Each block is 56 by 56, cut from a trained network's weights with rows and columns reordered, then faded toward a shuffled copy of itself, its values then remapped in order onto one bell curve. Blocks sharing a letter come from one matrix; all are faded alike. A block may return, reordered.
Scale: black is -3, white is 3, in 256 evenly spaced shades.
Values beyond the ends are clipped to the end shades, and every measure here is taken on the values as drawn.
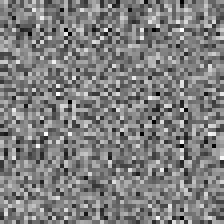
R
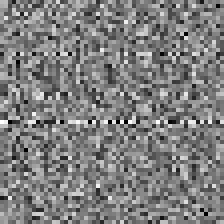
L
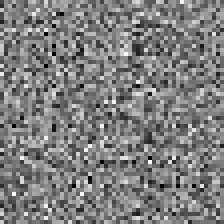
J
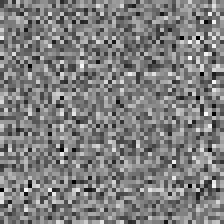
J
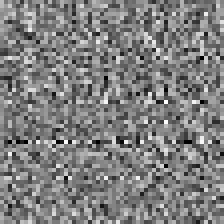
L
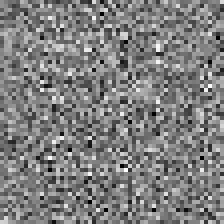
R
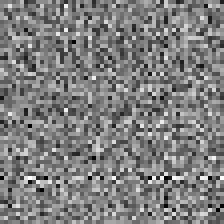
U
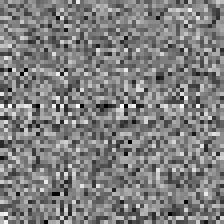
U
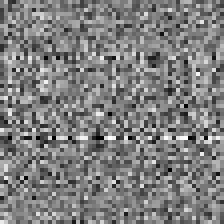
L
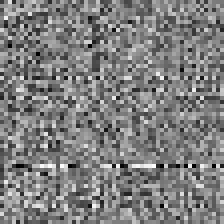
L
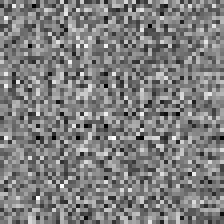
U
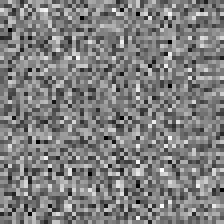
J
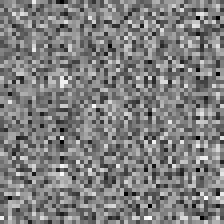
J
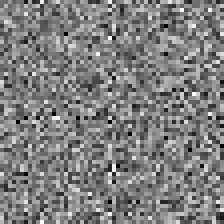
R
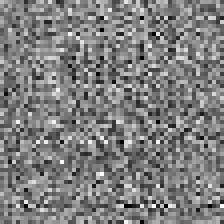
U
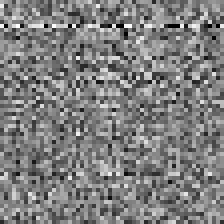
L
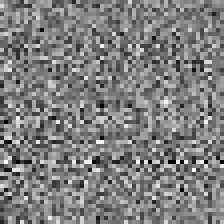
L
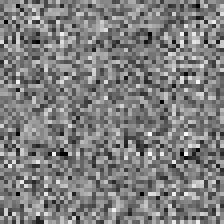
U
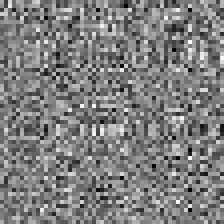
R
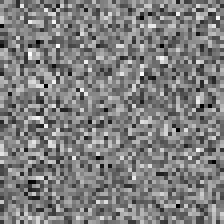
R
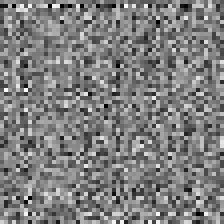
L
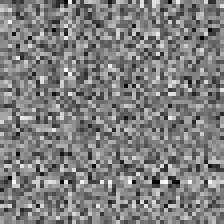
L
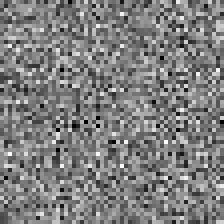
J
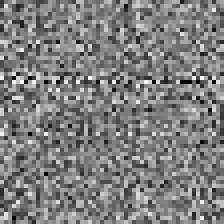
L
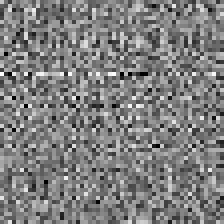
L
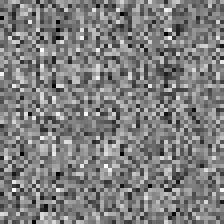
R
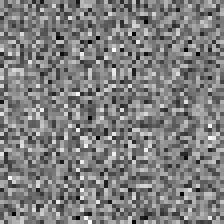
R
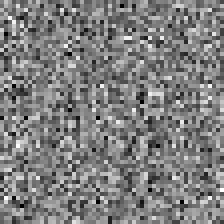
J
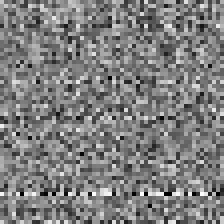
L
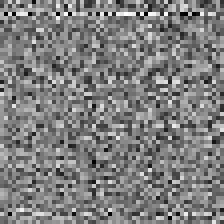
L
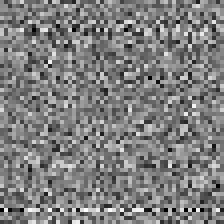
L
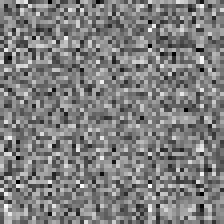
R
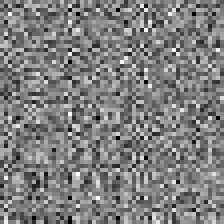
R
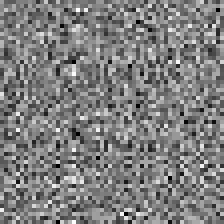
R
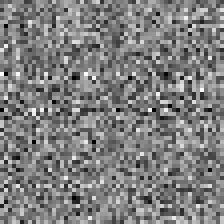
U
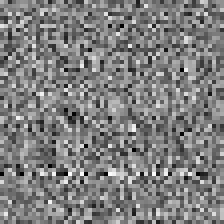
U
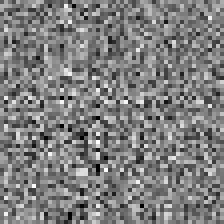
J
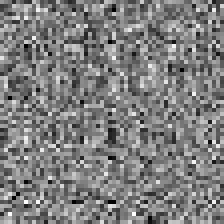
R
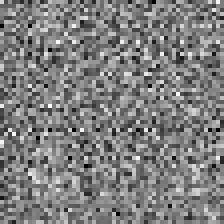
U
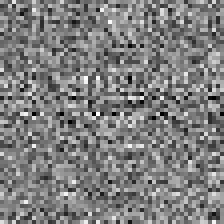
U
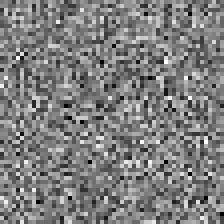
J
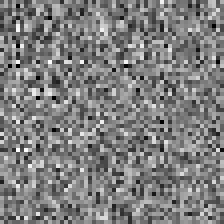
R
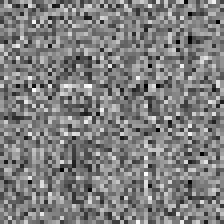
U
